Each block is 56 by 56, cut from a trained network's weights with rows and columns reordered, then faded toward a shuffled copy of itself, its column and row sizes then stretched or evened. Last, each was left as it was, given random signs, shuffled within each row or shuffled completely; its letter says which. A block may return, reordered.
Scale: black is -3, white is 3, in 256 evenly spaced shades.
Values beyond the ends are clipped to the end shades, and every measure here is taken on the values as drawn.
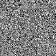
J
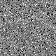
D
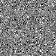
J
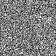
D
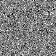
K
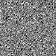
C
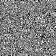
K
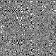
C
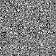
J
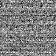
C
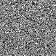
K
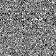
J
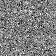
D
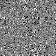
J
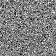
D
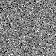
D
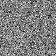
K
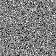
D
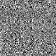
C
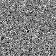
K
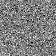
K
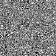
J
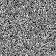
D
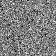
D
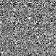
C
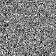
J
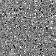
J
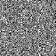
C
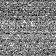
K
